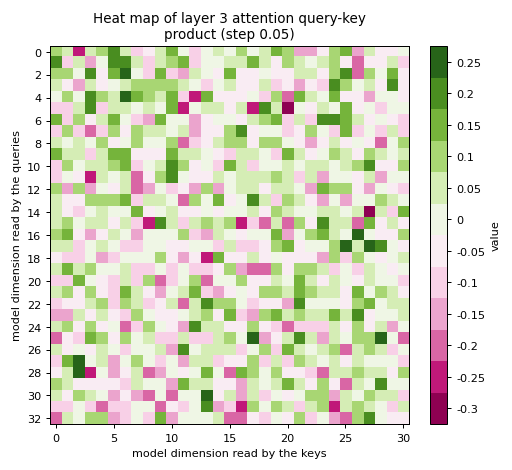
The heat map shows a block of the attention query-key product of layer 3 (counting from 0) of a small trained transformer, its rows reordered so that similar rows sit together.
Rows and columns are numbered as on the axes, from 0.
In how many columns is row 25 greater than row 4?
12
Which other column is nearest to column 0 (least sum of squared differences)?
5
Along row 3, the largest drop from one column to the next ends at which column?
30
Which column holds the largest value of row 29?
28
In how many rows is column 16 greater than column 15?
10
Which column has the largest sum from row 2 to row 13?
6
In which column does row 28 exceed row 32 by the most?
16
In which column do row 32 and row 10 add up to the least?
0
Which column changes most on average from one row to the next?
11
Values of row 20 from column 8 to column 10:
0.1 -0.2 -0.1
